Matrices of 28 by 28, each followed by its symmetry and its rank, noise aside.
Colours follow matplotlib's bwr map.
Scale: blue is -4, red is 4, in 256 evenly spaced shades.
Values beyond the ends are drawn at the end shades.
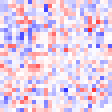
no symmetry, rank six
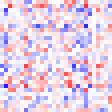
antisymmetric, rank six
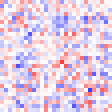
symmetric, rank six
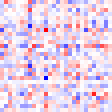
no symmetry, rank four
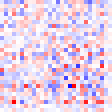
no symmetry, rank six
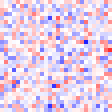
no symmetry, rank eight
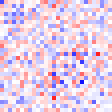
symmetric, rank eight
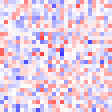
no symmetry, rank eight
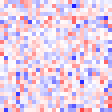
no symmetry, rank eight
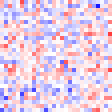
no symmetry, rank six
